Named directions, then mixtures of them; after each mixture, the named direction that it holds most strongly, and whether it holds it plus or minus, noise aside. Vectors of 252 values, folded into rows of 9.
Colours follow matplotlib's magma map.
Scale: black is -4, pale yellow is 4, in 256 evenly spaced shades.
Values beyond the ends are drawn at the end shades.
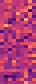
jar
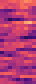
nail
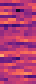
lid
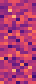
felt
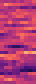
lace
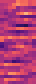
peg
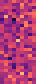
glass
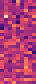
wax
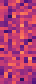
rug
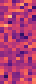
rug, minus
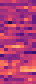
lace, minus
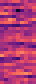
lid, plus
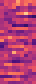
peg, plus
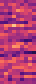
lid, minus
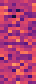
felt, minus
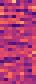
lid, plus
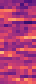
nail, minus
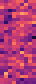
rug, plus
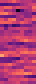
lid, plus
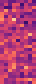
glass, minus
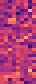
jar, minus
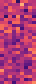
wax, minus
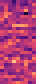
peg, minus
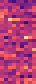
nail, minus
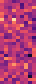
glass, minus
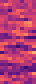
lace, plus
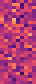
glass, minus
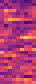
nail, minus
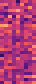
wax, minus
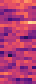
nail, plus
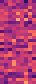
jar, plus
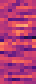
peg, minus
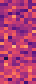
jar, minus
